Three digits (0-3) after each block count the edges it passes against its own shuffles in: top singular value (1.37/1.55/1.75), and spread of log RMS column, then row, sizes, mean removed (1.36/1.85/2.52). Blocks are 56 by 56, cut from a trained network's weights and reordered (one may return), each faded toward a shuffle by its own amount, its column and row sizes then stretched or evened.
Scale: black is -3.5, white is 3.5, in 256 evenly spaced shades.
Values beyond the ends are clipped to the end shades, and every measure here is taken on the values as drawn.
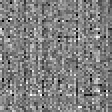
3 2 2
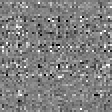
0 2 3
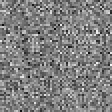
3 0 2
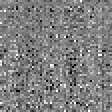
0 2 3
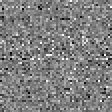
0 1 2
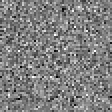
0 0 1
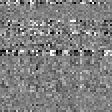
3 1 3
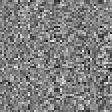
3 1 1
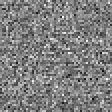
0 0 0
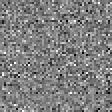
0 1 2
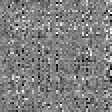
0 3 1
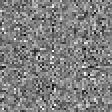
1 2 1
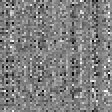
2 3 2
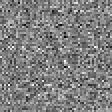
2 0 2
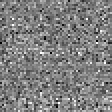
0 1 2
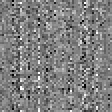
1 3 0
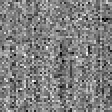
2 0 1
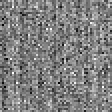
2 0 1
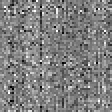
2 2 2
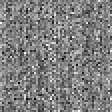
1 1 1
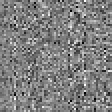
2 3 1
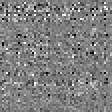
0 2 3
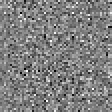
1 2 2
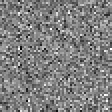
0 1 0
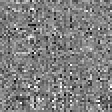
2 2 2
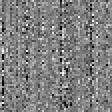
2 3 0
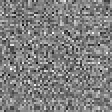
3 1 2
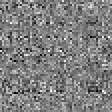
3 1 2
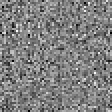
3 2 1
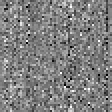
0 3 0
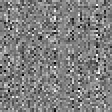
2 3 0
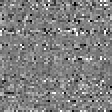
1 1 3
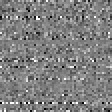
2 0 3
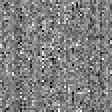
0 2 0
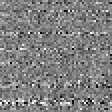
2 0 3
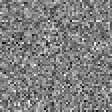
1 0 1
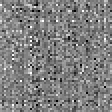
1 2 2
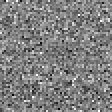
0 0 0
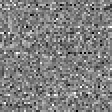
0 0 2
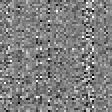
3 3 1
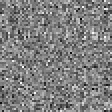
2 1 1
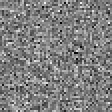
2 1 0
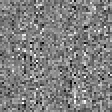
1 3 0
